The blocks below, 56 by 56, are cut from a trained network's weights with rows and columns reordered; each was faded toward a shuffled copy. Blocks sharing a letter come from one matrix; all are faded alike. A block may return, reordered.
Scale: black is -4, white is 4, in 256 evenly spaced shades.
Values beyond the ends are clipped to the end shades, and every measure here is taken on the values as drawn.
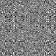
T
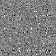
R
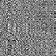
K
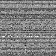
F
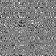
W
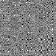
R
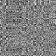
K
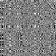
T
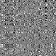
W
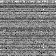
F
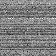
F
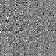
W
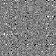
R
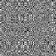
T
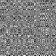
W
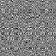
W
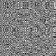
K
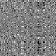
T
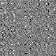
R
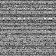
F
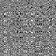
T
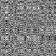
K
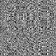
K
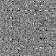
R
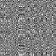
T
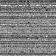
F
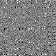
R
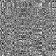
K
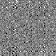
R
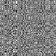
K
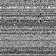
F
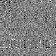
R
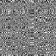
W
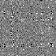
R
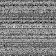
F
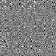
R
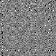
R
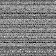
F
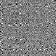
R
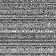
F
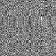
K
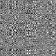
T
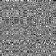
W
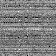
F
